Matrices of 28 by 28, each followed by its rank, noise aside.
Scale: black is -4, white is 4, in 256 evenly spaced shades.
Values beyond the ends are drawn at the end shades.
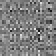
four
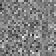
eight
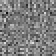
eight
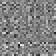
five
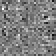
six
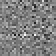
six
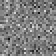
eight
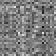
four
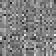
five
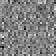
five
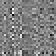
four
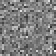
six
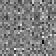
five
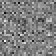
four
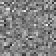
seven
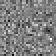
seven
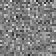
eight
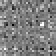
four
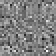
five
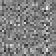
six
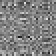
five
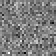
eight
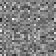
four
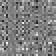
four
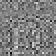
four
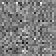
six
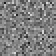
six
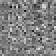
seven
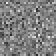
six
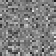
four
